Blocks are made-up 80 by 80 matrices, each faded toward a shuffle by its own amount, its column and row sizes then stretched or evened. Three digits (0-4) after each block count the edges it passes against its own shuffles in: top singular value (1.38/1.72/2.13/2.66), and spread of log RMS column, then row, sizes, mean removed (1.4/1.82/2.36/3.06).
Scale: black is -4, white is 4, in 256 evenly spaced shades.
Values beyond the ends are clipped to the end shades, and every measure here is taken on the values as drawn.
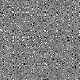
3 2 1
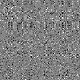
3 2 1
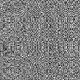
4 2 0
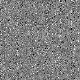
0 3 0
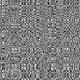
4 3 2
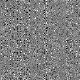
0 4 1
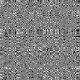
4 2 3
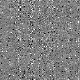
2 3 1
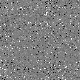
0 1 2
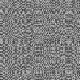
4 1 2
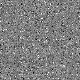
0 1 1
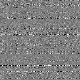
2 0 4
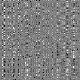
4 4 0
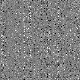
1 3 0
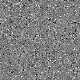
1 1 1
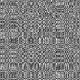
4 4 2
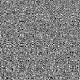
3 0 2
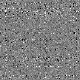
0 2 3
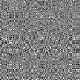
4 1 3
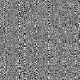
3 4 0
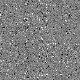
0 2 1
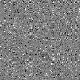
3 1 1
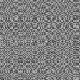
4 0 3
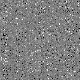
1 2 1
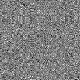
3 1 0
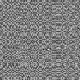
4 2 1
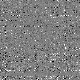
0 2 3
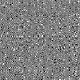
3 2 1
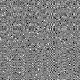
4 1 1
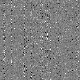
2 3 0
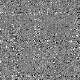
1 2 3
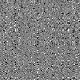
3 2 1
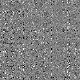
0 3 2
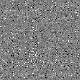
2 2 2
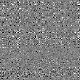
3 2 4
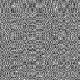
4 0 1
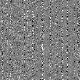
1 4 0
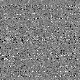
0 0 3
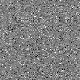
3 0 1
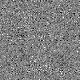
2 0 2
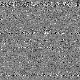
1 0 4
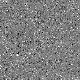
1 1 0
